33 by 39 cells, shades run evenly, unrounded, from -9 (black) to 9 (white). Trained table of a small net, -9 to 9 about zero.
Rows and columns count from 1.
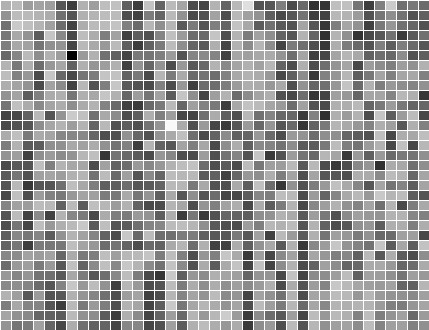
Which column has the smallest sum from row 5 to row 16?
29
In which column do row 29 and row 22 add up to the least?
5
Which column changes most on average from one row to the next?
17
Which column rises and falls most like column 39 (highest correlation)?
30
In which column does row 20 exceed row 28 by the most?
26
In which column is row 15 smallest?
13
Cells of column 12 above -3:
27
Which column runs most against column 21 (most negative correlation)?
8
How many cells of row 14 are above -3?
32
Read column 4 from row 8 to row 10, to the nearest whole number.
-4 -4 0
